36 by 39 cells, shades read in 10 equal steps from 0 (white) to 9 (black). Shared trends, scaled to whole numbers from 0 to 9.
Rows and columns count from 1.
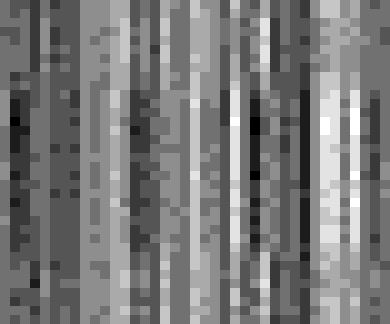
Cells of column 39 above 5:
3
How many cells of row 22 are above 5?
13
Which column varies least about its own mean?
9
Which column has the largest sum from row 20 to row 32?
31
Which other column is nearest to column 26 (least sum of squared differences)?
2
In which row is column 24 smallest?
14
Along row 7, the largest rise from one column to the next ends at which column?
28
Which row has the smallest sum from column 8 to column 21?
32
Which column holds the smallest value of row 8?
27
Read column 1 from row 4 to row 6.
6 5 5
